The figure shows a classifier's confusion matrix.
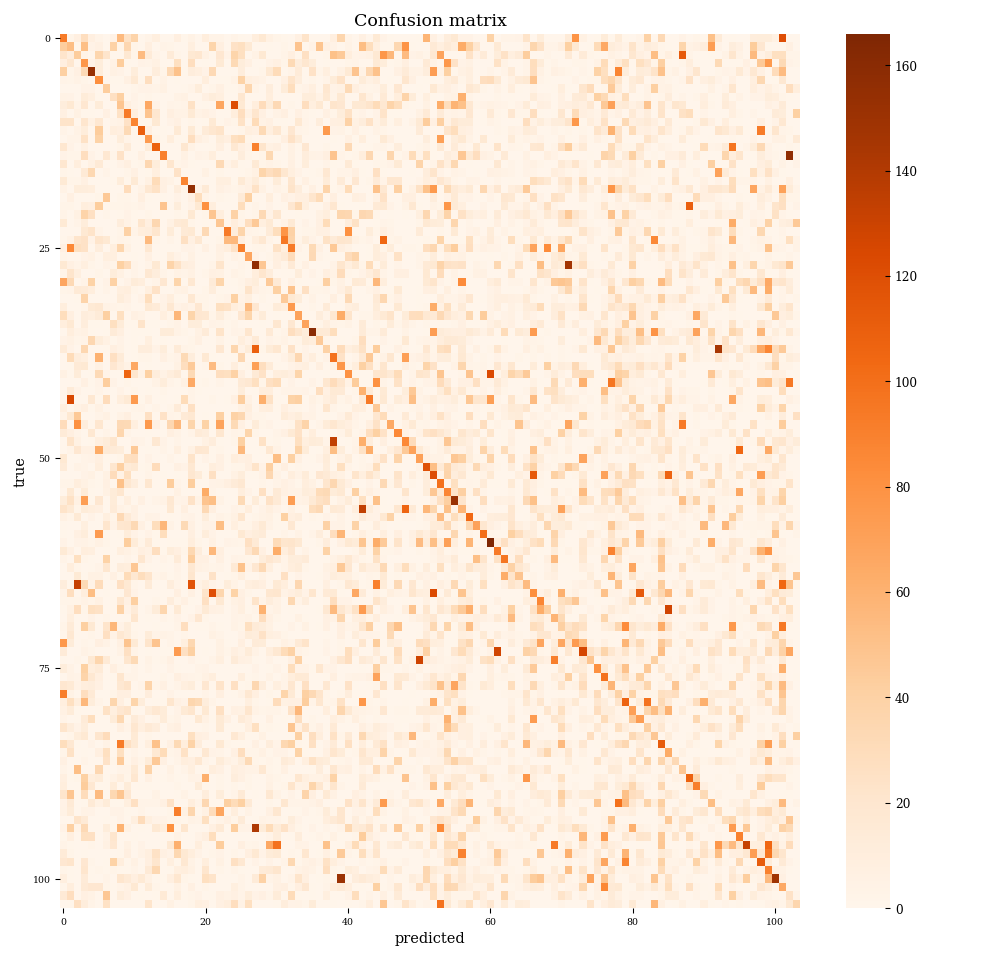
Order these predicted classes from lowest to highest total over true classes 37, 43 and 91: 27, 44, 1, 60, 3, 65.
65, 3, 44, 60, 27, 1
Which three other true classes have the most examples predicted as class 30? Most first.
96, 61, 50
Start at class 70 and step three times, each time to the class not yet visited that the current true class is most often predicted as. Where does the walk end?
44
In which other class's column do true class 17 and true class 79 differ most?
82
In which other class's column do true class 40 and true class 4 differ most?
60
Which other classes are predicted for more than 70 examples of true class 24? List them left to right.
31, 45, 83
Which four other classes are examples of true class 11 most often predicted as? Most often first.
98, 37, 77, 5
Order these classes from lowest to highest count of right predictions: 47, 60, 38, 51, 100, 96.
47, 38, 51, 96, 100, 60
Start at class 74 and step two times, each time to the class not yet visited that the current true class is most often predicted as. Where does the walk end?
73
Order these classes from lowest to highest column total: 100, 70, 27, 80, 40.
40, 100, 27, 70, 80
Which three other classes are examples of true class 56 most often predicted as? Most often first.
42, 48, 70
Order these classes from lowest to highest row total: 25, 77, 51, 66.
51, 77, 25, 66
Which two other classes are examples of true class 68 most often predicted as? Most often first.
85, 42
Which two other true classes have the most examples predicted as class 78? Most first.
91, 4
